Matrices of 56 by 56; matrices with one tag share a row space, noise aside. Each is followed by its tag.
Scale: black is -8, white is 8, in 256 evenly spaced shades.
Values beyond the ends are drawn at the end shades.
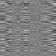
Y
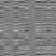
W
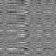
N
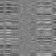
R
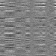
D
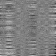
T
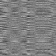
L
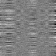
T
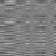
D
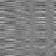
D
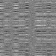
W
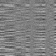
D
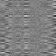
Y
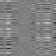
R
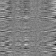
Y
